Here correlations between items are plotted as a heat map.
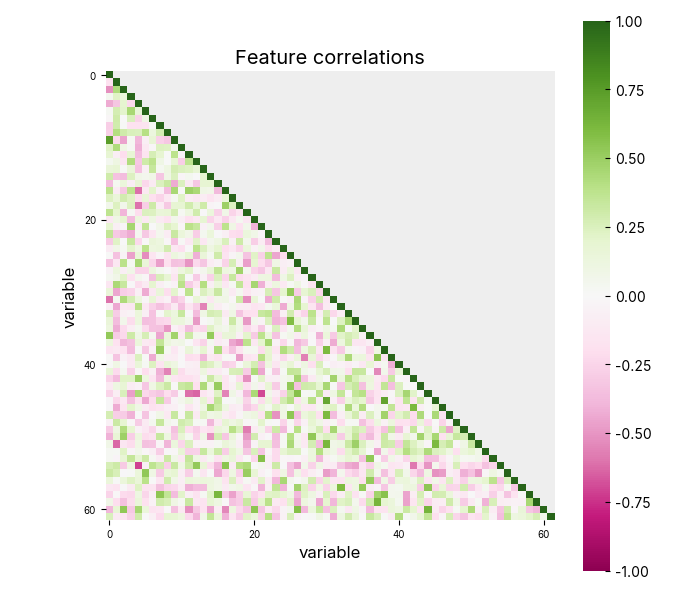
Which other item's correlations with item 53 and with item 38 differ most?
45
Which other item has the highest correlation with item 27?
18
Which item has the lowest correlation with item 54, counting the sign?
4
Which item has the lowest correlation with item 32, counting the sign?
13
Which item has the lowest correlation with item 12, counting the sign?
44
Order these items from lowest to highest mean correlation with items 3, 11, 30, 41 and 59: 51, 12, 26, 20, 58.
26, 20, 58, 12, 51
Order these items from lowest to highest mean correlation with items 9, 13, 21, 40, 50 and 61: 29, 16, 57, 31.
57, 31, 16, 29
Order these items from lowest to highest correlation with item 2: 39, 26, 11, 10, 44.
11, 39, 10, 44, 26
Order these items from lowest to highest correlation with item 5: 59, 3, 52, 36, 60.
59, 52, 60, 36, 3
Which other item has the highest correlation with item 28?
50
